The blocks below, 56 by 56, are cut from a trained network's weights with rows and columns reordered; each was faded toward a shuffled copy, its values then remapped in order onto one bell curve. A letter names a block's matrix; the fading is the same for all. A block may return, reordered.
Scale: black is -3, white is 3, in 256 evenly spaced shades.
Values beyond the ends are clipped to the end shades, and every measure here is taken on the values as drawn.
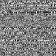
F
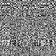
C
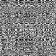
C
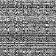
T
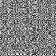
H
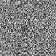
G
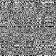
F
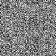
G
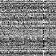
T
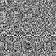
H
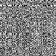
H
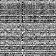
T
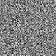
G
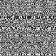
F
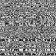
F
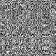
G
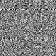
H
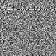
H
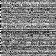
T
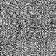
G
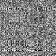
H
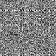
H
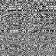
F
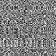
G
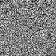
G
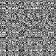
C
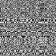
F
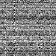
T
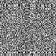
H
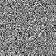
G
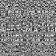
C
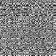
F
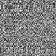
G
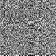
H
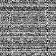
T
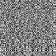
H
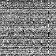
T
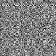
H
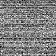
T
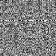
H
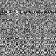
F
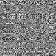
C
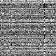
T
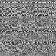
F
